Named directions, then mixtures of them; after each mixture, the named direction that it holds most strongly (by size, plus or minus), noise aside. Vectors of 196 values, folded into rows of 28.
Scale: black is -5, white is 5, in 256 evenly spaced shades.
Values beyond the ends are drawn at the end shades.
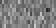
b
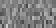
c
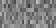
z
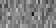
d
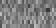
b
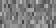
z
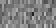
d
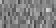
b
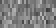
b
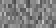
z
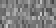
c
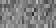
d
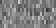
b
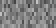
z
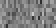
d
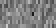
d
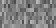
z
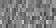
c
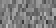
c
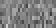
c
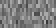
c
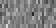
d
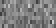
z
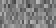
z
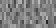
z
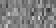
d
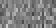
c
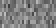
z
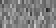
b
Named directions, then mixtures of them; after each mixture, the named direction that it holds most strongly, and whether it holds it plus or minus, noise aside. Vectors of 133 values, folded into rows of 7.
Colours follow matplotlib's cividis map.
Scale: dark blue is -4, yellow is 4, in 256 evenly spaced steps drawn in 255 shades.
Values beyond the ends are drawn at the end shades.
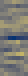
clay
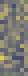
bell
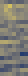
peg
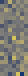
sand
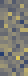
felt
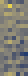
peg, plus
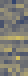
clay, minus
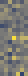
sand, plus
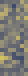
bell, plus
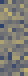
sand, plus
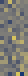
sand, plus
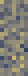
bell, minus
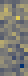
bell, plus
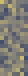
bell, minus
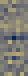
clay, plus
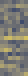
clay, minus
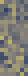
bell, minus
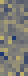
sand, minus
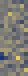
felt, plus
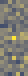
sand, plus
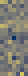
sand, minus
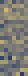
sand, plus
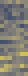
peg, minus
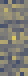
sand, plus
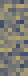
felt, plus
